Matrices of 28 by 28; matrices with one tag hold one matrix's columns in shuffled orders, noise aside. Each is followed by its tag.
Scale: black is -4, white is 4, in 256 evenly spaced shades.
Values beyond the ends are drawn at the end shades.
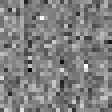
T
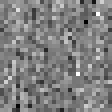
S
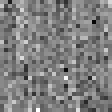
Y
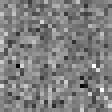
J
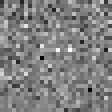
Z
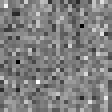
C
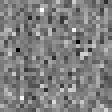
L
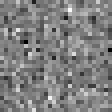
L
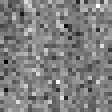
C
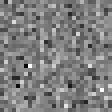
J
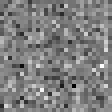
J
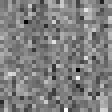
Y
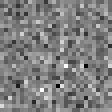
J
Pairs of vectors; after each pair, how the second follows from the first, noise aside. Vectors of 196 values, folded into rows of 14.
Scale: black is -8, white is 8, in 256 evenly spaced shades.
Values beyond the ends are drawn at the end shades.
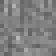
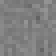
reversed, negated, shrunk.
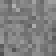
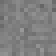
reversed, shrunk.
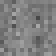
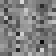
wrapped around, scaled up.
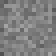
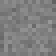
reversed, shrunk.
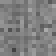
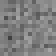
wrapped around.
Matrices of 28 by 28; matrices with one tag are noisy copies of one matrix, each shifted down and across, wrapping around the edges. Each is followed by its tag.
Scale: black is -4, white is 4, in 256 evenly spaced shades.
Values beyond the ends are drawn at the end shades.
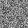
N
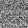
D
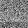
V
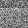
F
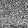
V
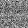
D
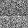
F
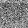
V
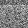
F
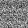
D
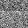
F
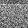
F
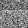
F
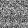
D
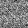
D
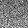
V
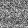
D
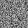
N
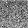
V
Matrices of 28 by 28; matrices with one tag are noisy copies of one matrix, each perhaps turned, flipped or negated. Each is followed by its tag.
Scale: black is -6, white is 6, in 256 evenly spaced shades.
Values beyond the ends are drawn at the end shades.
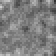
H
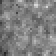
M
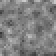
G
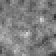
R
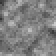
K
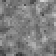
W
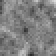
K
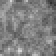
M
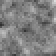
K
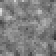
W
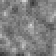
K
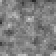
G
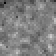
M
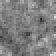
R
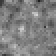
R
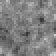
R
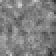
M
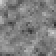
K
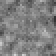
W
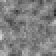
W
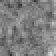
M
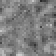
W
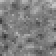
M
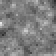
K
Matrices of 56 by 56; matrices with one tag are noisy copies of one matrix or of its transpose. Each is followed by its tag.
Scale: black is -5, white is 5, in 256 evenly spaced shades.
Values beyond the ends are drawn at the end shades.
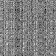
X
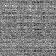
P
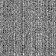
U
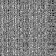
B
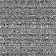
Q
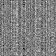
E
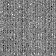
U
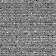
U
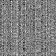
E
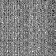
B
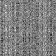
P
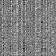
E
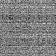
X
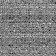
X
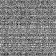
Q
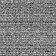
U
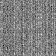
U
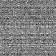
Q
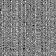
E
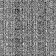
X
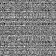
E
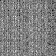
B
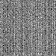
U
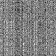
X
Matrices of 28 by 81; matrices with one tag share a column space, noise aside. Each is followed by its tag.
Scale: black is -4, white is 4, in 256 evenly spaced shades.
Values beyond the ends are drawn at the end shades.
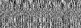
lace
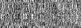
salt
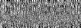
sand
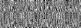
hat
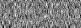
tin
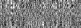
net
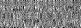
hat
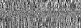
lace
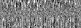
lace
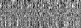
net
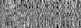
net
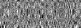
tin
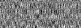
tin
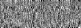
hat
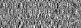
tin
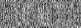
salt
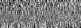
sand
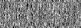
salt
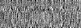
hat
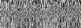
lace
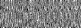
hat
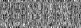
salt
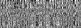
net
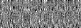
hat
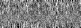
sand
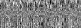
lace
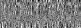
sand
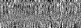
sand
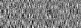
tin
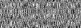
tin
